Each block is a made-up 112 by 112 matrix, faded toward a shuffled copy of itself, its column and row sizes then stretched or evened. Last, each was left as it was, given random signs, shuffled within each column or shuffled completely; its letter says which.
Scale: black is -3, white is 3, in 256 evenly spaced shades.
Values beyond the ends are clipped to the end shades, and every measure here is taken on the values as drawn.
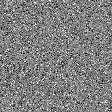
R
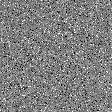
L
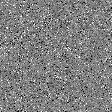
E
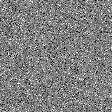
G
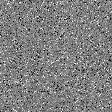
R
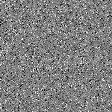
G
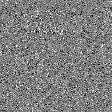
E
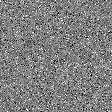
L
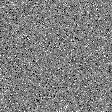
L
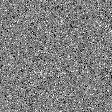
G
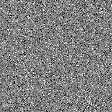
R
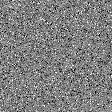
L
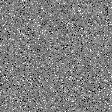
R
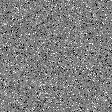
L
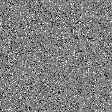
G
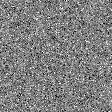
L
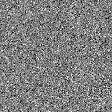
R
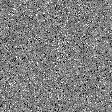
G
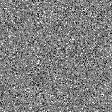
R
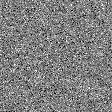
L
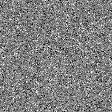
E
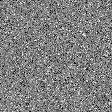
L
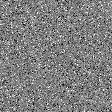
L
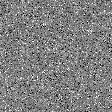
G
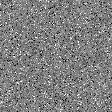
G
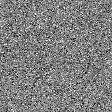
G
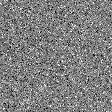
L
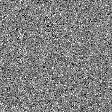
E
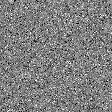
L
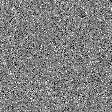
E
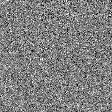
E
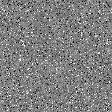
R
